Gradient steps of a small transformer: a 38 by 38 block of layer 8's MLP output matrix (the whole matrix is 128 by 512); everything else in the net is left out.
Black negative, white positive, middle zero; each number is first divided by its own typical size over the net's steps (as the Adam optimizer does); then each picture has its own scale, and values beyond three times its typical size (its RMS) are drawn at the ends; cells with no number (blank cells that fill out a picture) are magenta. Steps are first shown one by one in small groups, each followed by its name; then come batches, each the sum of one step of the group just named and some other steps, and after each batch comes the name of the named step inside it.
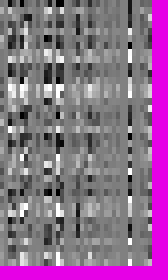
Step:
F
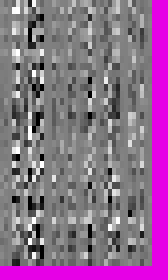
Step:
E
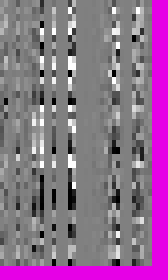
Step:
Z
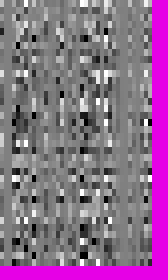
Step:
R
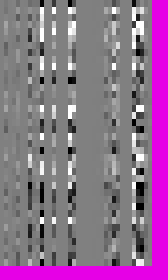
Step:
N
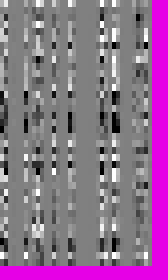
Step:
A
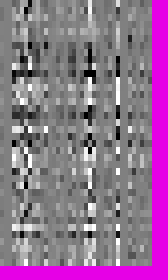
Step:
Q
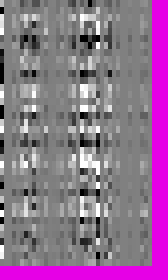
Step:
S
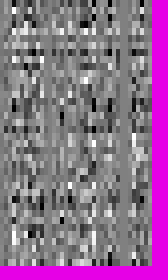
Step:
N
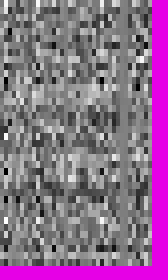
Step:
A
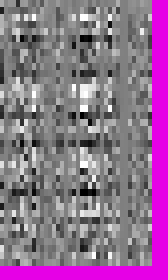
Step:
S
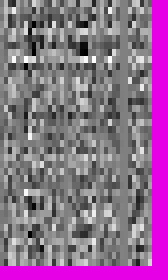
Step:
E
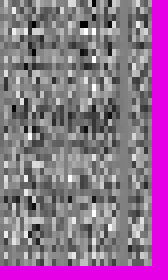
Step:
E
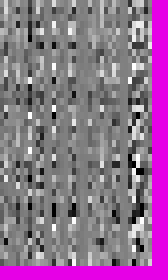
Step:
N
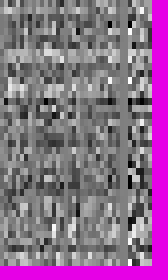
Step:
F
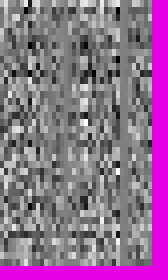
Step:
Q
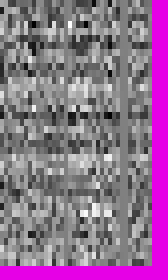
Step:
S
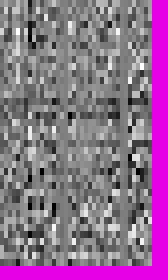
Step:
E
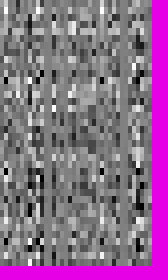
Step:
N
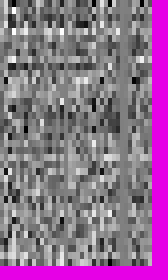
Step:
A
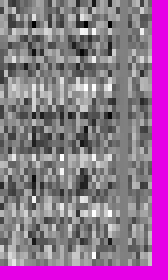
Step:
S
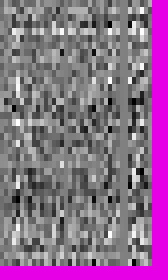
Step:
N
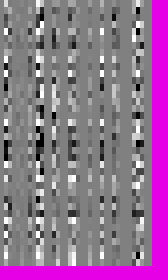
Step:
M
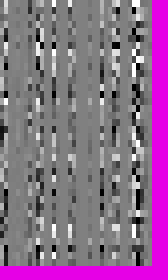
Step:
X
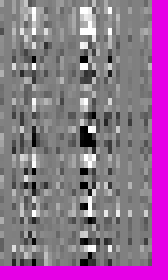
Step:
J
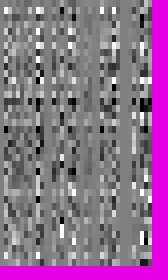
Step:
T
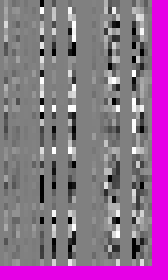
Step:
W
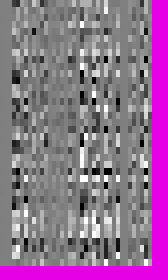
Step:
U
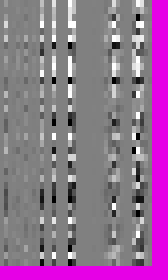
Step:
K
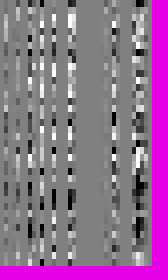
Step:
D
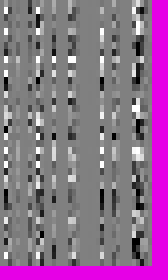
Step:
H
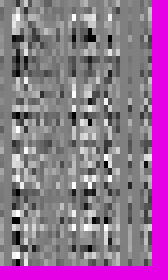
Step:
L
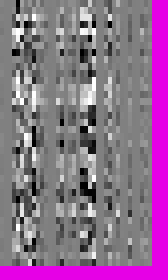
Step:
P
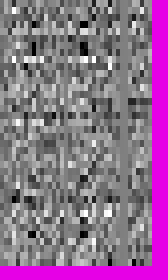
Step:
M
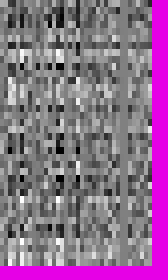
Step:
K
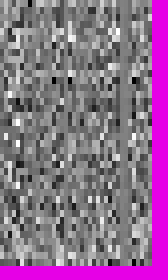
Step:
K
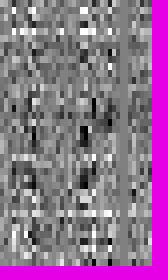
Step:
J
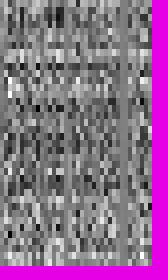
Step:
T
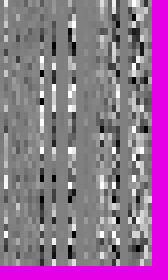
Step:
W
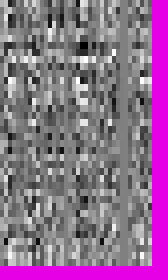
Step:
T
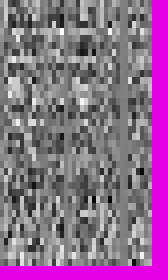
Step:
P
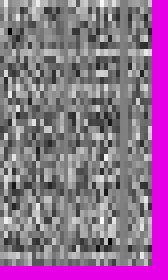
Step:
L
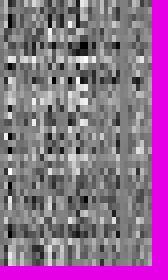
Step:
K
